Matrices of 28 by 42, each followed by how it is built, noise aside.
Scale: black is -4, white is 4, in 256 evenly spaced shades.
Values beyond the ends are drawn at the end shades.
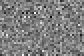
uneven rows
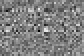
low rank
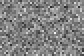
repeating columns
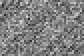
Hankel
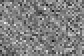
Toeplitz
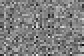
low rank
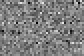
uneven rows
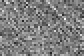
Toeplitz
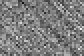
Toeplitz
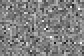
uneven rows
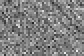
Toeplitz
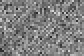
Hankel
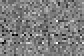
uneven rows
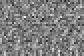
repeating columns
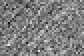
Hankel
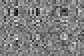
low rank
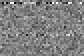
uneven rows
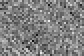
Toeplitz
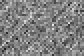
Hankel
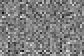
low rank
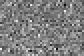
uneven rows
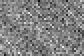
Toeplitz
